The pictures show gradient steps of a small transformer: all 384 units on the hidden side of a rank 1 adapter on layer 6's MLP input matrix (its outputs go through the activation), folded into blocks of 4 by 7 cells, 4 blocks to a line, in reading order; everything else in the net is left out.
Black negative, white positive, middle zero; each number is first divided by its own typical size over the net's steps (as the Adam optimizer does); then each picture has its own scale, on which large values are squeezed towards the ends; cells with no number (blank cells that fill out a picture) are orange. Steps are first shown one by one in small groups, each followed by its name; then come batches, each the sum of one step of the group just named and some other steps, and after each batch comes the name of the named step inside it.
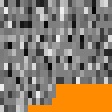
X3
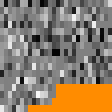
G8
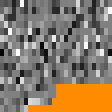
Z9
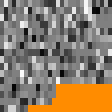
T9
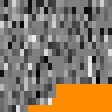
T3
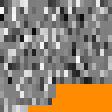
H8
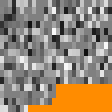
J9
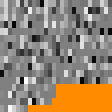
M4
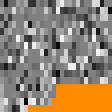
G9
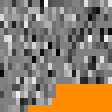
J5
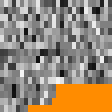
T9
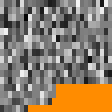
H8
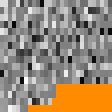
M4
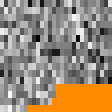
G8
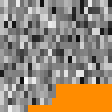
M4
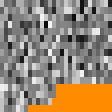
X3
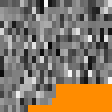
J5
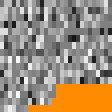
M4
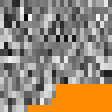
Z9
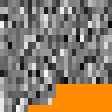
T3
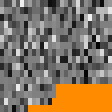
Z9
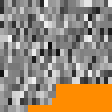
J5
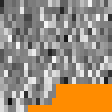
Z9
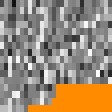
Z9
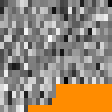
Z9
